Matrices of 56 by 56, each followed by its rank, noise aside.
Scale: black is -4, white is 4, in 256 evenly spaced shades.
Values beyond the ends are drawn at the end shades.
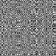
four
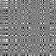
two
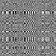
one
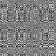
three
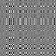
one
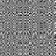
three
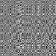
four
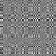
one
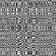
three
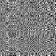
four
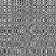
two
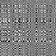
two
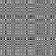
one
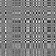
one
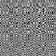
three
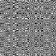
three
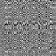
three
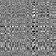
two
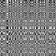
two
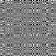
two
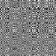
three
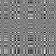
one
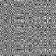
four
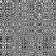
three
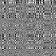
two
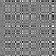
one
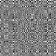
three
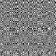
four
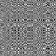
three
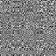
four
